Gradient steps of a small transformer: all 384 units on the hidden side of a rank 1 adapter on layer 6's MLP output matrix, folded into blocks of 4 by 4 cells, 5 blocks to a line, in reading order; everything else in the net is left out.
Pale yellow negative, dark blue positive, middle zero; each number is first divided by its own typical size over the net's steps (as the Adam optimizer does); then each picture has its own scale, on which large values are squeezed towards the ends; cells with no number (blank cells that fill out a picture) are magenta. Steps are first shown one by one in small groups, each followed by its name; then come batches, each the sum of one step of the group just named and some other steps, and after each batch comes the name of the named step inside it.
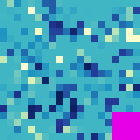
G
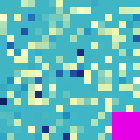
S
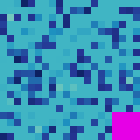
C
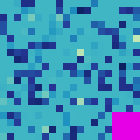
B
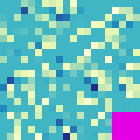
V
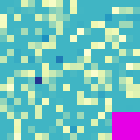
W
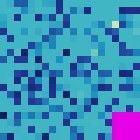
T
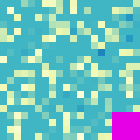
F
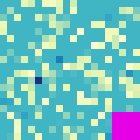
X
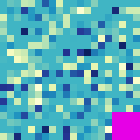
S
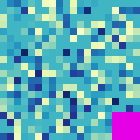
W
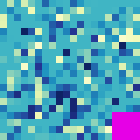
G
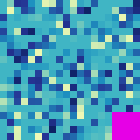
B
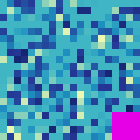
B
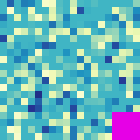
F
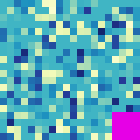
W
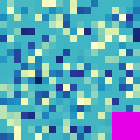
X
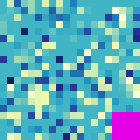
V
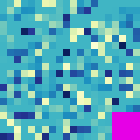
X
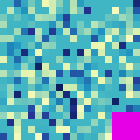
V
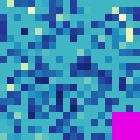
G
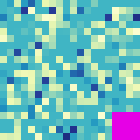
V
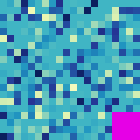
C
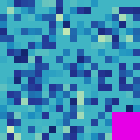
B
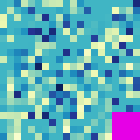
W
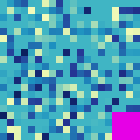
T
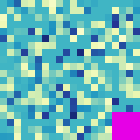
W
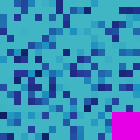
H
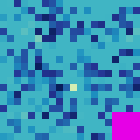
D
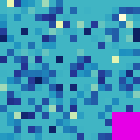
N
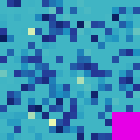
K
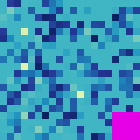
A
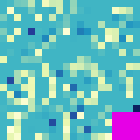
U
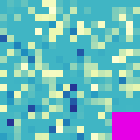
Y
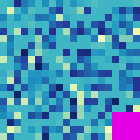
D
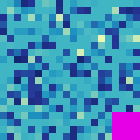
H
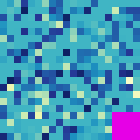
H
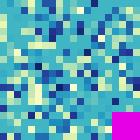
D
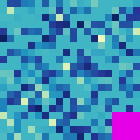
K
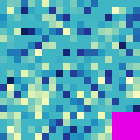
U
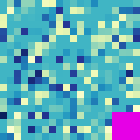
N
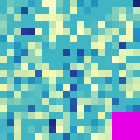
Y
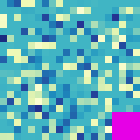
K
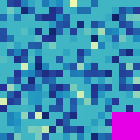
A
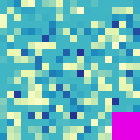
U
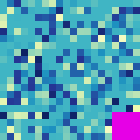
A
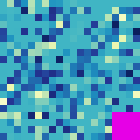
N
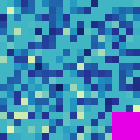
D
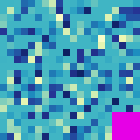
H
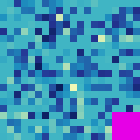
D
